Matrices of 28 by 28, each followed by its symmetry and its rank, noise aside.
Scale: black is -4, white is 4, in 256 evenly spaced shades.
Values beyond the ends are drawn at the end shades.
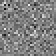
symmetric, rank five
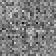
symmetric, rank five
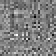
antisymmetric, rank four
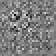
symmetric, rank five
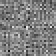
no symmetry, rank five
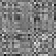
symmetric, rank three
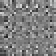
antisymmetric, rank four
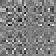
no symmetry, rank three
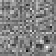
symmetric, rank five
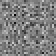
symmetric, rank three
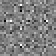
antisymmetric, rank four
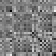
symmetric, rank three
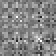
symmetric, rank three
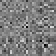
symmetric, rank four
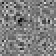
symmetric, rank four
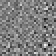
symmetric, rank four
